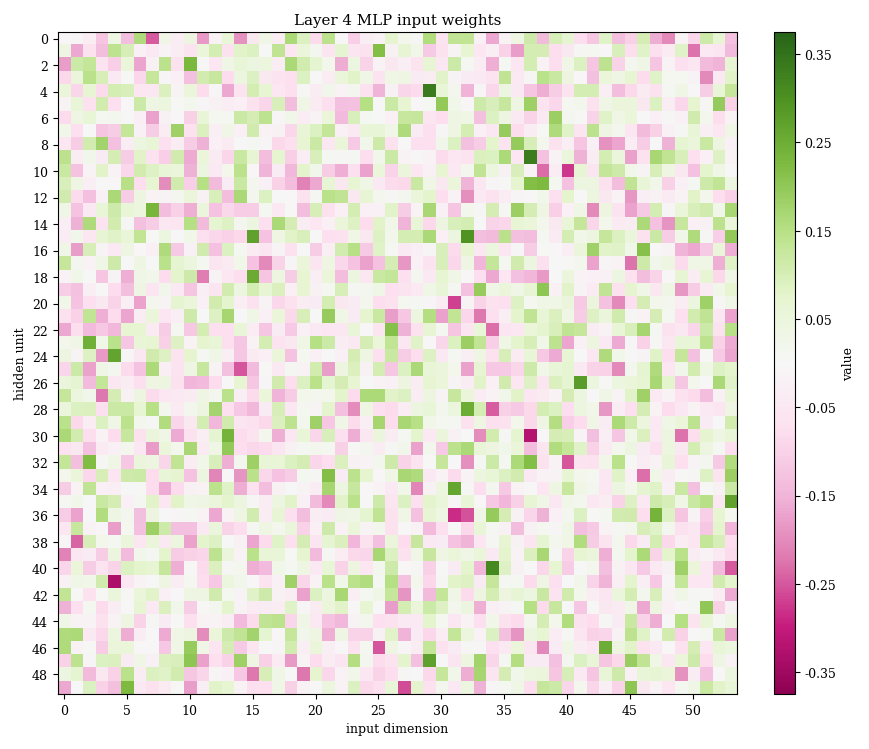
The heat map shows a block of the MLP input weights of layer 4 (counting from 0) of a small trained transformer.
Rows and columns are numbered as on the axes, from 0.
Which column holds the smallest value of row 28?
34
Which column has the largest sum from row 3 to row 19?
15
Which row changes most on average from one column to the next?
0
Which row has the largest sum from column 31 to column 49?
26
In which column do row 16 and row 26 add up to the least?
49
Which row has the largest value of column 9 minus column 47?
7
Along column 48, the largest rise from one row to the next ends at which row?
9
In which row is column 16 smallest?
17
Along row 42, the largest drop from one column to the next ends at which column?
27
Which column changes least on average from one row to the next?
48
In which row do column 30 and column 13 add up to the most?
30
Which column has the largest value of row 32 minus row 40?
53
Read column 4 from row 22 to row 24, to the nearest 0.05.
-0.15 0.15 0.25
